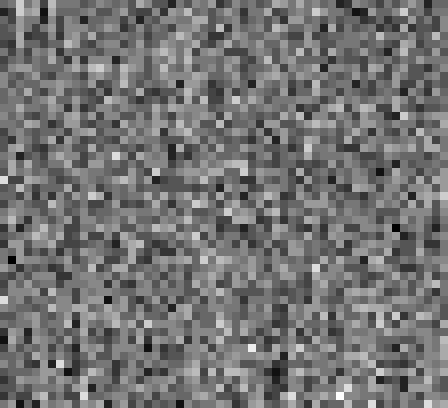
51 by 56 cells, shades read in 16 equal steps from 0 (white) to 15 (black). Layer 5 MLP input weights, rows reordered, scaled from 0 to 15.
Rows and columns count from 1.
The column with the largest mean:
1
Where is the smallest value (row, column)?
50, 43
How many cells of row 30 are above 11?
1
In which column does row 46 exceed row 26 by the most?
7
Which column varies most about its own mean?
28
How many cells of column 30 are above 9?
8
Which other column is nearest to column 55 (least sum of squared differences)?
33
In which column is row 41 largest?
10
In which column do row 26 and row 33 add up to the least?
26
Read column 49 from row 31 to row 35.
7 5 10 7 8
